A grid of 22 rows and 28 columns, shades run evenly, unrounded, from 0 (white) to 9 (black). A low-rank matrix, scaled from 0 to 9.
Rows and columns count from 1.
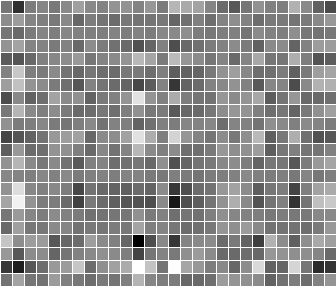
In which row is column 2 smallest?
16
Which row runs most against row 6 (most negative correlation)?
1
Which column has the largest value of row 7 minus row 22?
12
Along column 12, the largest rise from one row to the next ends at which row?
19
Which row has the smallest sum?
21
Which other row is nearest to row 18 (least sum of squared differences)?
22
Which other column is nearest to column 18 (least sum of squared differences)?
26
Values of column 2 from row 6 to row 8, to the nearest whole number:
2 2 4
